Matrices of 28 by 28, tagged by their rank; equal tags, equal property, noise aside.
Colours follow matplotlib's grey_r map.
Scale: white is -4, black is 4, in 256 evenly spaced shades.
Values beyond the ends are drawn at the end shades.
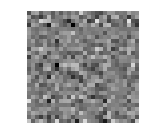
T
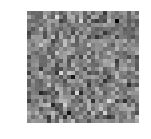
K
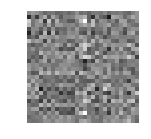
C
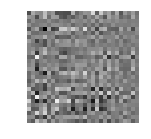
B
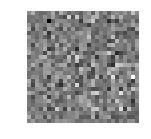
K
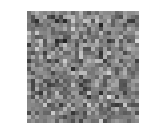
K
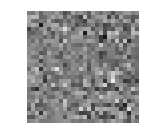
K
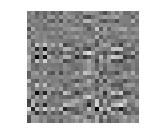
B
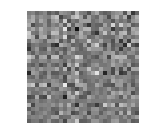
C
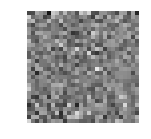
T
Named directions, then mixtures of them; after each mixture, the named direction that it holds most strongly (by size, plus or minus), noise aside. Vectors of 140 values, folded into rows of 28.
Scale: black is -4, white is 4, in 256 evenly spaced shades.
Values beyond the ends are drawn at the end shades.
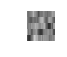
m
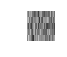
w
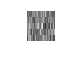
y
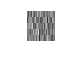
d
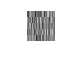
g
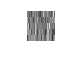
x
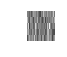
x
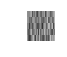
y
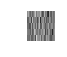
g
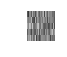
y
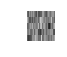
m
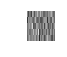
d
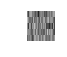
w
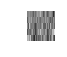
x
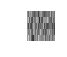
w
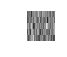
w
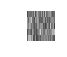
y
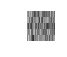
w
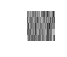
x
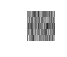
w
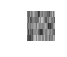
m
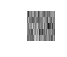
d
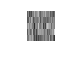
w
